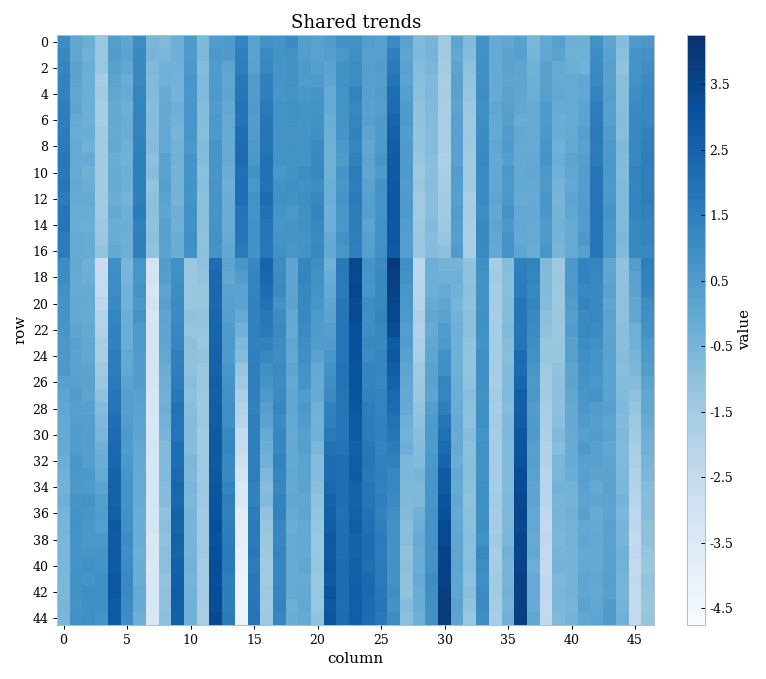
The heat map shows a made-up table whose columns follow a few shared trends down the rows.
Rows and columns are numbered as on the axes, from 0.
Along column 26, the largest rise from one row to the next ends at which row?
17
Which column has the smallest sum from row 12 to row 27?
7
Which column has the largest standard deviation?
14
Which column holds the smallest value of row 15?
32
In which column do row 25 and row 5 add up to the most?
26
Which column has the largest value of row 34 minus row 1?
30
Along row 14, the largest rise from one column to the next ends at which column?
33
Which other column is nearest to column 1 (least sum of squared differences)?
2
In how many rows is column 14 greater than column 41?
17
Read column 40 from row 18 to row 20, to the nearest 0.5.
0.5 0.5 0.5
